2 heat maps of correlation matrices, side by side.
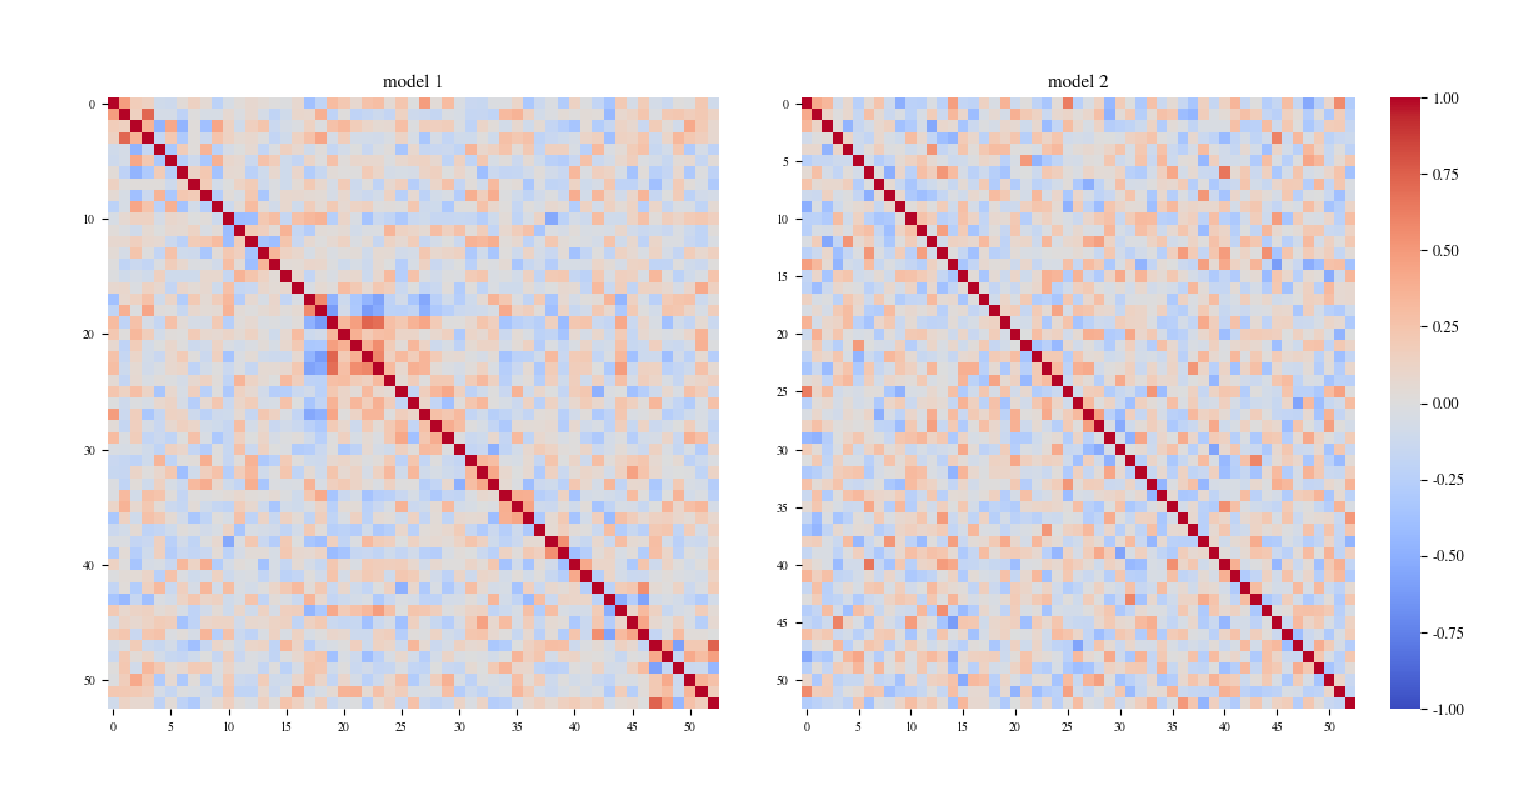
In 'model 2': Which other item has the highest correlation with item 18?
24
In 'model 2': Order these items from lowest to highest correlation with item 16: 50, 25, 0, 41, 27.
0, 25, 41, 27, 50
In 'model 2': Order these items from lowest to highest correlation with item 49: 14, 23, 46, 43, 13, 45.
14, 23, 43, 46, 13, 45
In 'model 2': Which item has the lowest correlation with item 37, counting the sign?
1
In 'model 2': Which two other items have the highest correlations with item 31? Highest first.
43, 20
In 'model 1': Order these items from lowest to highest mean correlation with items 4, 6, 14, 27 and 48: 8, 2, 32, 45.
2, 32, 45, 8
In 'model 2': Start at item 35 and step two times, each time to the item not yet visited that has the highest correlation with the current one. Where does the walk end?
6
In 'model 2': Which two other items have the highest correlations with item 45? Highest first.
3, 10
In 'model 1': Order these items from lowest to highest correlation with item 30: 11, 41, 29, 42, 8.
8, 42, 29, 41, 11
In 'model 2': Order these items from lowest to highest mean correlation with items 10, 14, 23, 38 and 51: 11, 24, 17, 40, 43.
11, 17, 24, 40, 43
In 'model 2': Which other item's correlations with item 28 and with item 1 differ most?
50
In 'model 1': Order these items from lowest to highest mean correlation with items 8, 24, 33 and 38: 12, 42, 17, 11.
17, 11, 42, 12
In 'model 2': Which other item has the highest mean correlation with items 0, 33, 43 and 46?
25
